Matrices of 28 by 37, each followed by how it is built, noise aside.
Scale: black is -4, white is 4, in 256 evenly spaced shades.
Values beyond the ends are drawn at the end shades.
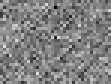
Hankel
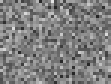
noise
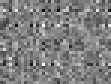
low rank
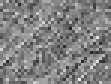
Hankel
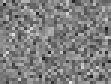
noise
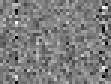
uneven columns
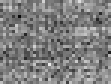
blocks
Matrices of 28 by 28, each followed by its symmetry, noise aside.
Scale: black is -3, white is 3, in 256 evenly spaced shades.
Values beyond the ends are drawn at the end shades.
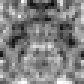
mirrored left to right.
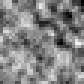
symmetric across the other diagonal.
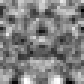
mirrored left to right.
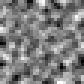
antisymmetric.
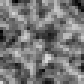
symmetric across the other diagonal.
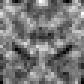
mirrored left to right.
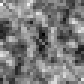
same after a half turn.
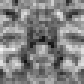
mirrored left to right.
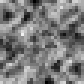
same after a half turn.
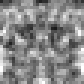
mirrored left to right.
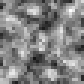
same after a half turn.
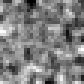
antisymmetric.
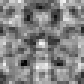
mirrored left to right.
